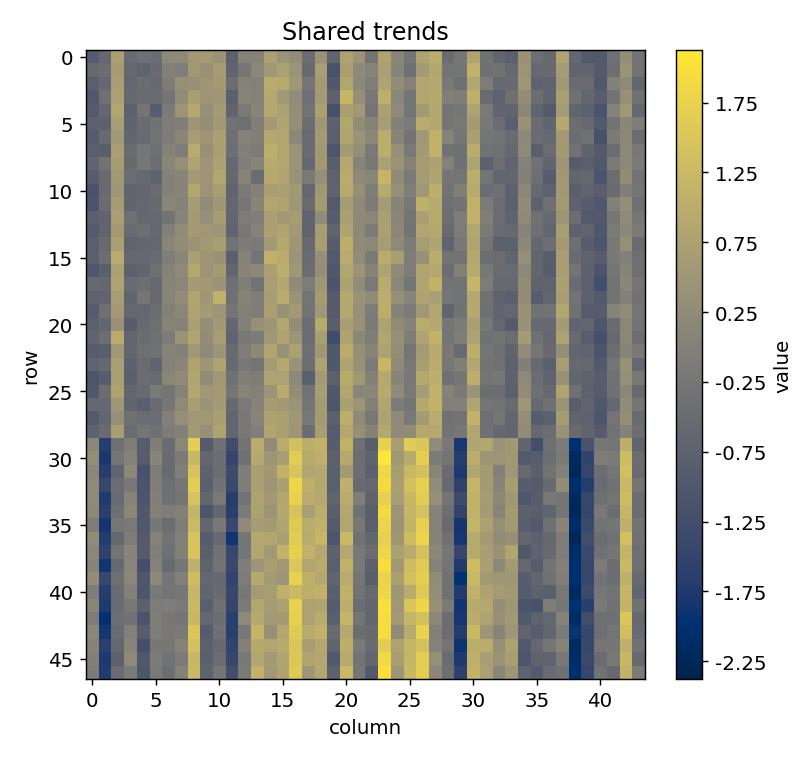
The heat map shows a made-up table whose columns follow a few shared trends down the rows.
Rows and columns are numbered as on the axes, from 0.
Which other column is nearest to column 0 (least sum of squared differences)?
3
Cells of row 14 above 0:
21
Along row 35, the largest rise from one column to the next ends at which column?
30
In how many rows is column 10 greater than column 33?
29
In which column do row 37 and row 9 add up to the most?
23
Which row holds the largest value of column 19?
43
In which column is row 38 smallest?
38
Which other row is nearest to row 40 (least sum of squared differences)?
45
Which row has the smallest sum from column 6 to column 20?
12
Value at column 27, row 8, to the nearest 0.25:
0.75
